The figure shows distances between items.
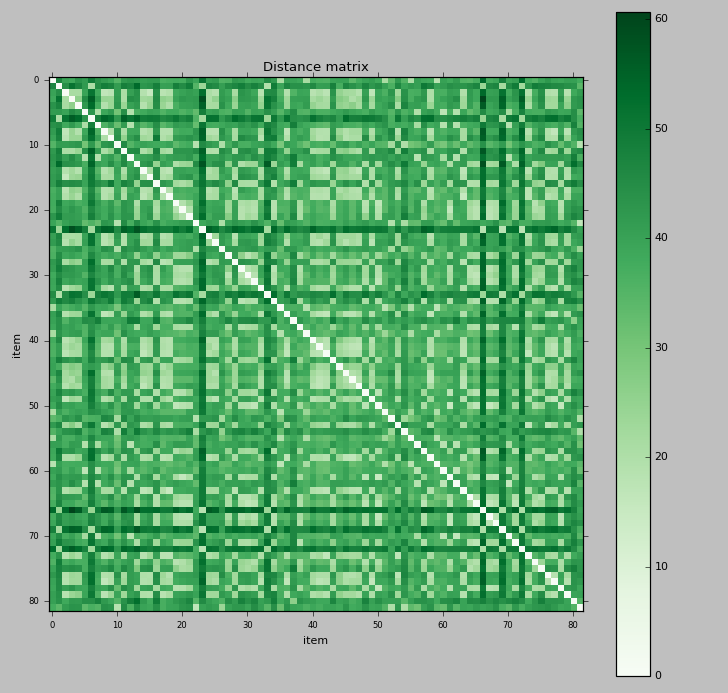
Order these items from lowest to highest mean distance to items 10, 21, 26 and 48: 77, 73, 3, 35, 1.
35, 73, 77, 3, 1
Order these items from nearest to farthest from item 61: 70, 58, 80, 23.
58, 70, 80, 23
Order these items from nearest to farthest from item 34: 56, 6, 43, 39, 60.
43, 39, 60, 56, 6
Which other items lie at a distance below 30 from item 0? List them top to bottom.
35, 39, 51, 55, 59
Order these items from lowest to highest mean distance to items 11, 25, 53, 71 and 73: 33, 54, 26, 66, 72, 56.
56, 26, 54, 33, 72, 66
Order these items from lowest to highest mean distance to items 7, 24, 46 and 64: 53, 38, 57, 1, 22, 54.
53, 38, 57, 22, 54, 1
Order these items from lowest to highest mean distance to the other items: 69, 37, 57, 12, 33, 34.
57, 34, 12, 37, 33, 69
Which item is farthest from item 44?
66
